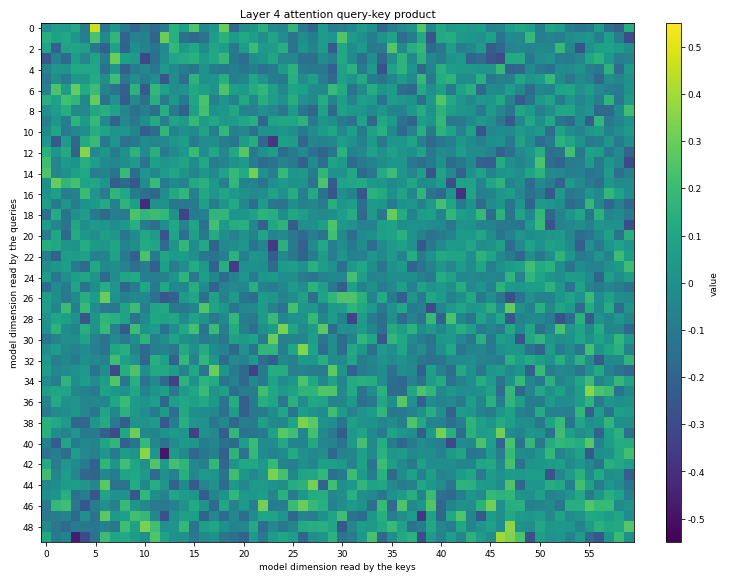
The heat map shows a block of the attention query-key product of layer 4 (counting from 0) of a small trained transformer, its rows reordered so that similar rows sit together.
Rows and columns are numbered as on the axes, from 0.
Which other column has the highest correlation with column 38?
18
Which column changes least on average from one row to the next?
43
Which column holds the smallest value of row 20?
12
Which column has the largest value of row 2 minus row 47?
38
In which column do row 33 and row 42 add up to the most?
17
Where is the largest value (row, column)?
0, 5
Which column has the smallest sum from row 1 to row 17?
10
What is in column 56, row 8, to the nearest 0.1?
-0.2
